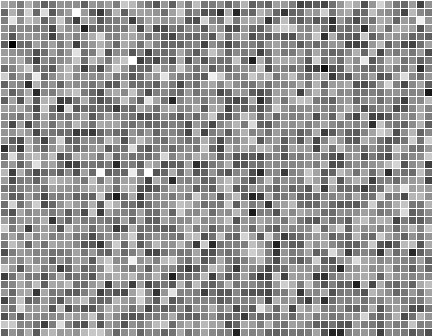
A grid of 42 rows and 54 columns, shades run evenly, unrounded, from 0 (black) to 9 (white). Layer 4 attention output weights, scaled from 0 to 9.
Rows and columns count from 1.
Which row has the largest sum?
10
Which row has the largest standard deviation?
22
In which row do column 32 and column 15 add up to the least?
25
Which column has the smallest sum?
41
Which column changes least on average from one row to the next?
24
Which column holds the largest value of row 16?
32
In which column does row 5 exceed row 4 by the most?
46
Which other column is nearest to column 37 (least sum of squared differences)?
35
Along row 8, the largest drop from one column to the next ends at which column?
18
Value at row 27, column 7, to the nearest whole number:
4
